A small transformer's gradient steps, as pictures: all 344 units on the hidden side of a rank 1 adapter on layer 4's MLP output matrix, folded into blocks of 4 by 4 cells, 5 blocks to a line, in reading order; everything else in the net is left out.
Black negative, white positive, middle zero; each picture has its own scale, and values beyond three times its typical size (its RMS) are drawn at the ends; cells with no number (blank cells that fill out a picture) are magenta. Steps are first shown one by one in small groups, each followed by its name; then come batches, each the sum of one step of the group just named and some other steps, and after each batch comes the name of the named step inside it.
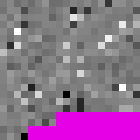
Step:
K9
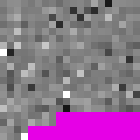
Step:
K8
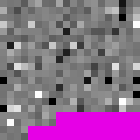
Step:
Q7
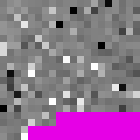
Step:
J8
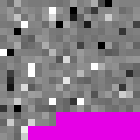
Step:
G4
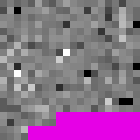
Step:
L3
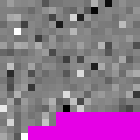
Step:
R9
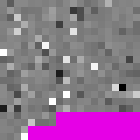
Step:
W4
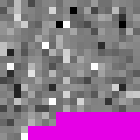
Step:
J8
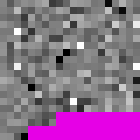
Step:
K9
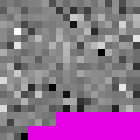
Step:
K9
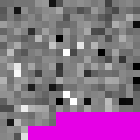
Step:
L3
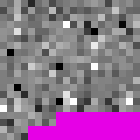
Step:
K9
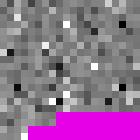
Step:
W4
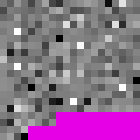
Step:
K9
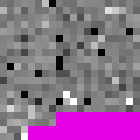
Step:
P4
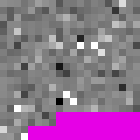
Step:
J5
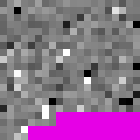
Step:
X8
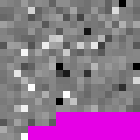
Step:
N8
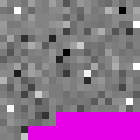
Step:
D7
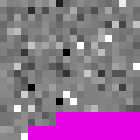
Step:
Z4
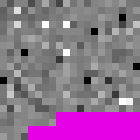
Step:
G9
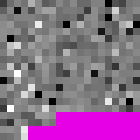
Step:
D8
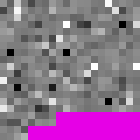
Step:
D7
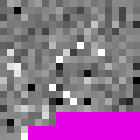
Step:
X8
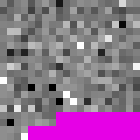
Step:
Z4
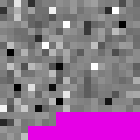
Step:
N8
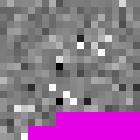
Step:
J5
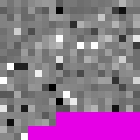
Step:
J5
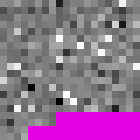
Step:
Z4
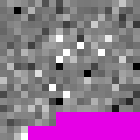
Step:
X8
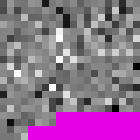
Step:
D8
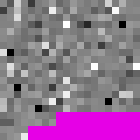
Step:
Z4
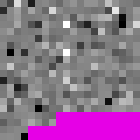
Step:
G9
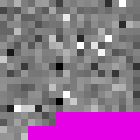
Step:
J5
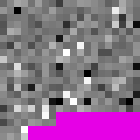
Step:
X8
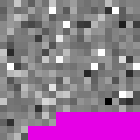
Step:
X8
